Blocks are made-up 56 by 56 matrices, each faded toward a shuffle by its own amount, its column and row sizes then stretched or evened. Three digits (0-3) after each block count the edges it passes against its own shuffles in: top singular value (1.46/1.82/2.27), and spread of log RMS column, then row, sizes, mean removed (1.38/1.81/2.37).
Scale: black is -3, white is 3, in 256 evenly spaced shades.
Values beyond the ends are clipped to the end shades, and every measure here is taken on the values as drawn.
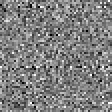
1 0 2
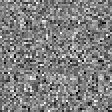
2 0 1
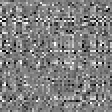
3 1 3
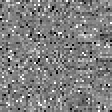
2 0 0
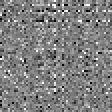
2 2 2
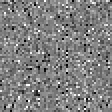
0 2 1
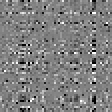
3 3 3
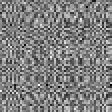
3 2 1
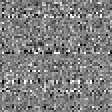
2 2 3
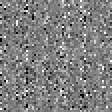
0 3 0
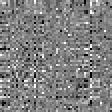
3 3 2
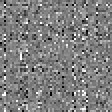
2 3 1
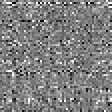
2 0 3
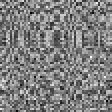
3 0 1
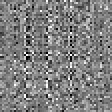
3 3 1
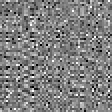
3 2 1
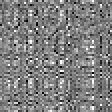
3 3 0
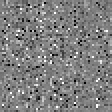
0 2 1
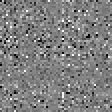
1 2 2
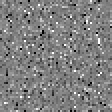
0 2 0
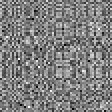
3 1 0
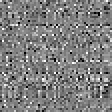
3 1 2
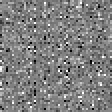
0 3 1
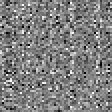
2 2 1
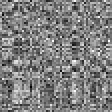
3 2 1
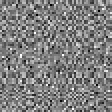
3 1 0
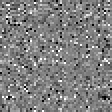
1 2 1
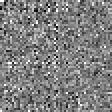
1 2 1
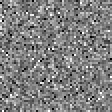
0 0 0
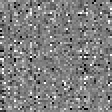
1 3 1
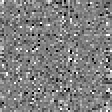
1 2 1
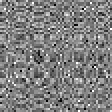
3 0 0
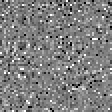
1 0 0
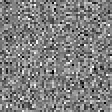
2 2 0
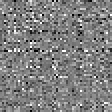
2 2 3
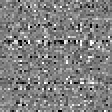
2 2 3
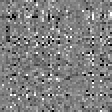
2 3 2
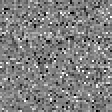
0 0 1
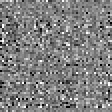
0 2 3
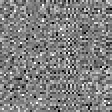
3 1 1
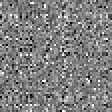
2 2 1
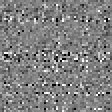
1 2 3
